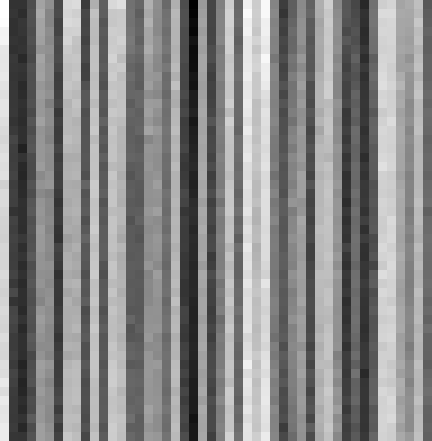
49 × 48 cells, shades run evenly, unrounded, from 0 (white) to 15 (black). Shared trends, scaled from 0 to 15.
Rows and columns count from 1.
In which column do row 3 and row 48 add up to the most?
22
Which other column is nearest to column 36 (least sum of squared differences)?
20
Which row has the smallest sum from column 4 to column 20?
1
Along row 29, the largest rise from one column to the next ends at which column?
2
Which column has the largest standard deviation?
8
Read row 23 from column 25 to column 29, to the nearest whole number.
8 3 9 2 4
